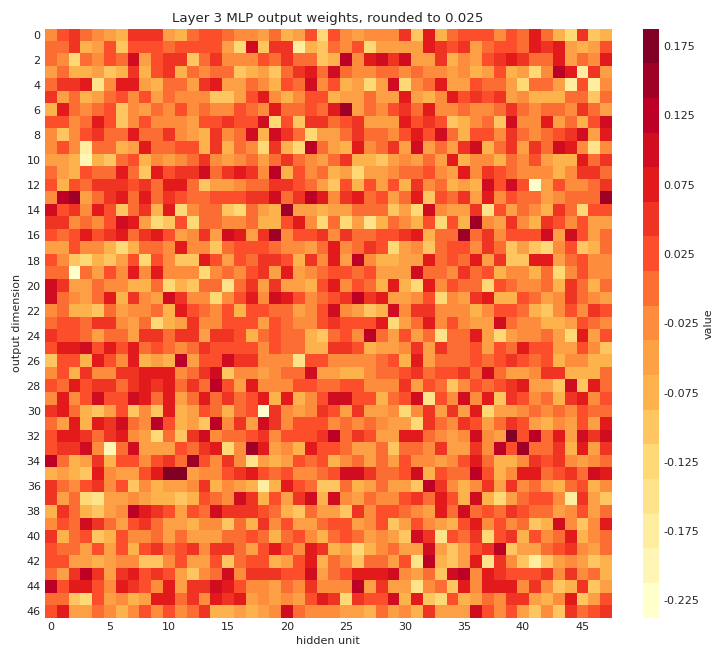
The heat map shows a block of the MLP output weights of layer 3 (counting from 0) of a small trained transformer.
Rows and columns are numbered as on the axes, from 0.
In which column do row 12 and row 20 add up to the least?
41
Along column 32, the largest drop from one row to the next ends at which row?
29
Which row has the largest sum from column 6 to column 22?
13
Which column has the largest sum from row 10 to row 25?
19
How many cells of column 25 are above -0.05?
34
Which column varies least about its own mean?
28
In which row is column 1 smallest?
8
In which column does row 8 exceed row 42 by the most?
31
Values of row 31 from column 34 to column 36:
-0.025 0.05 0.025
